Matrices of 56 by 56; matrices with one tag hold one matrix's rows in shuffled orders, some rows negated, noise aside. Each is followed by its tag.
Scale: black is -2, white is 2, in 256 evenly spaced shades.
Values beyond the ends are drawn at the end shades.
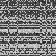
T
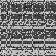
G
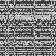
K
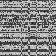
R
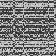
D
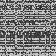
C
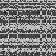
T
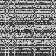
K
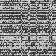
R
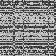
D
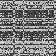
D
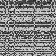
K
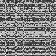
C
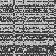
D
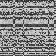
D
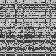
C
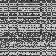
T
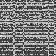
D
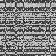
C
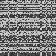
T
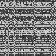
K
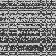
T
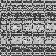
G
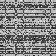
C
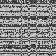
R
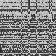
R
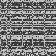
G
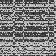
D
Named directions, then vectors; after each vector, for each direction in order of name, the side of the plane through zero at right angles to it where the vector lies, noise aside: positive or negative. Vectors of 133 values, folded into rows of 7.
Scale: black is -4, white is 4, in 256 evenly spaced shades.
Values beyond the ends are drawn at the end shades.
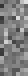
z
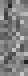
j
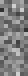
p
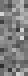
positive, positive, positive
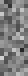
positive, positive, positive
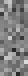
negative, negative, negative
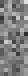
negative, negative, positive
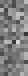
positive, negative, positive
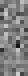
negative, positive, positive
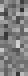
positive, negative, negative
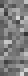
positive, negative, positive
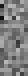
negative, positive, positive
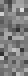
positive, positive, positive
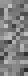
negative, positive, negative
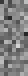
positive, negative, positive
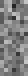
negative, negative, positive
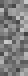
positive, negative, positive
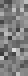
positive, positive, positive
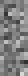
positive, negative, positive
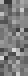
positive, positive, positive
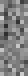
positive, negative, negative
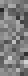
negative, positive, negative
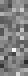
positive, positive, positive
